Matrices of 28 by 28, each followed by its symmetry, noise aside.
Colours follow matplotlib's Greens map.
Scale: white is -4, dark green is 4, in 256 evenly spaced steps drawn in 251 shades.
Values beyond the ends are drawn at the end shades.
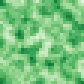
symmetric across the other diagonal.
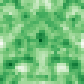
mirrored left to right.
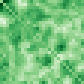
symmetric.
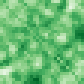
symmetric.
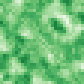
symmetric across the other diagonal.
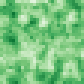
no symmetry.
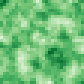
symmetric.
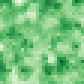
no symmetry.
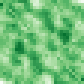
same after a half turn.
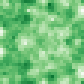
mirrored top to bottom.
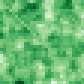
no symmetry.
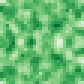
mirrored top to bottom.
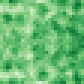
mirrored top to bottom.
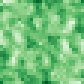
same after a half turn.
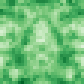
mirrored left to right.
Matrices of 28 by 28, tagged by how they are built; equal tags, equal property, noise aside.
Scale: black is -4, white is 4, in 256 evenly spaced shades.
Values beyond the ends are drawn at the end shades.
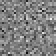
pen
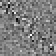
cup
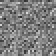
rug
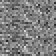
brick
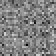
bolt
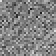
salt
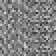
brick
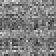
bolt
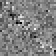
cup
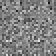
rug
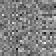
pen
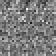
rug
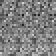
rug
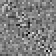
cup
